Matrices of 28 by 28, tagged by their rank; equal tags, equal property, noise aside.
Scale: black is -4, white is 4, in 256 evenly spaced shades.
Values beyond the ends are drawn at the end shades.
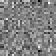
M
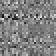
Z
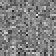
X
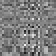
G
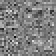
M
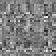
Z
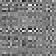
G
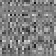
G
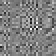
G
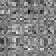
Z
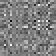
G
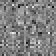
M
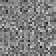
X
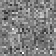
X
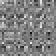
G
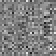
Z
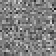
X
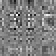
G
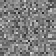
X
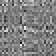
G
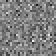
X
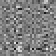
G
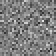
X
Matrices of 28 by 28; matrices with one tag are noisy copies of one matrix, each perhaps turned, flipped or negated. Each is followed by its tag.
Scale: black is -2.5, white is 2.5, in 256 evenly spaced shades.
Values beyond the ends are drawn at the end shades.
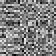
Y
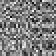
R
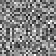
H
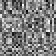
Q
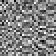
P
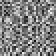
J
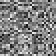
Q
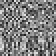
Y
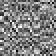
J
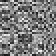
Q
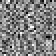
J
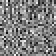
Y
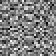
P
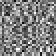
J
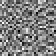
P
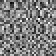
P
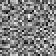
P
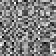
R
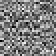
J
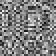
H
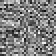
Y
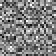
J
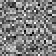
J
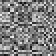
Q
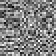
Y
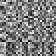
R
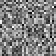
Q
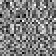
P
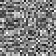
Y
